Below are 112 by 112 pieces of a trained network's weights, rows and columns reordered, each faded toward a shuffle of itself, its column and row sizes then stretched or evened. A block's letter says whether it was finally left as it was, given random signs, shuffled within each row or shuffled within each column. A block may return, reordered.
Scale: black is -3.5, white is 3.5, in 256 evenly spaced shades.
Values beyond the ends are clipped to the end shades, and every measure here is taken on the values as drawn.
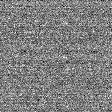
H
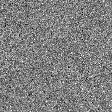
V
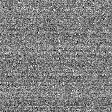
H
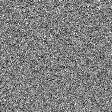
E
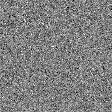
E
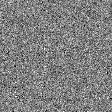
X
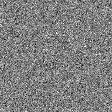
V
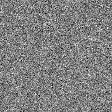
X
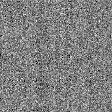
H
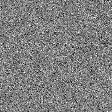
X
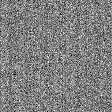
V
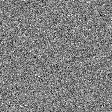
E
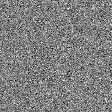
X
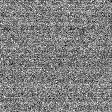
E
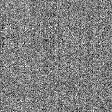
H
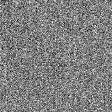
H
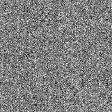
H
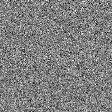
X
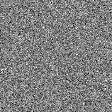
X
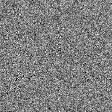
X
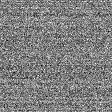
E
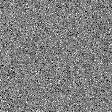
X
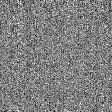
H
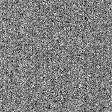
V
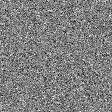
E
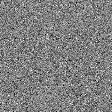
X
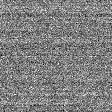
E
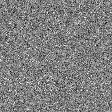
E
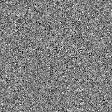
H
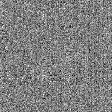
H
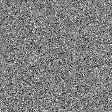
X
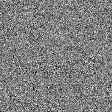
H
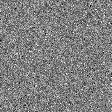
V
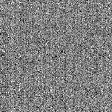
H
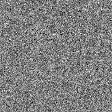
X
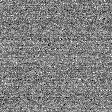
E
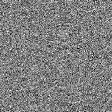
H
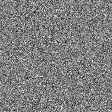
X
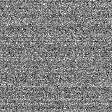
H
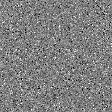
H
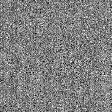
H
